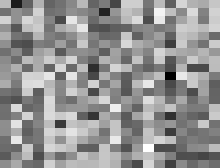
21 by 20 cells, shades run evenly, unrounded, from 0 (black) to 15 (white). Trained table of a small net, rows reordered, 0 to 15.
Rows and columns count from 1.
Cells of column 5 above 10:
13
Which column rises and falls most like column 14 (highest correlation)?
5
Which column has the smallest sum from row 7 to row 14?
16
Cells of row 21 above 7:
13
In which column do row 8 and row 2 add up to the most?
15
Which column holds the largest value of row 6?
12
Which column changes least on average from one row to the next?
4
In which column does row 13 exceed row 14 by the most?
10
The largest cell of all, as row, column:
19, 14
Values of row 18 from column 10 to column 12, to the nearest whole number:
8 14 7
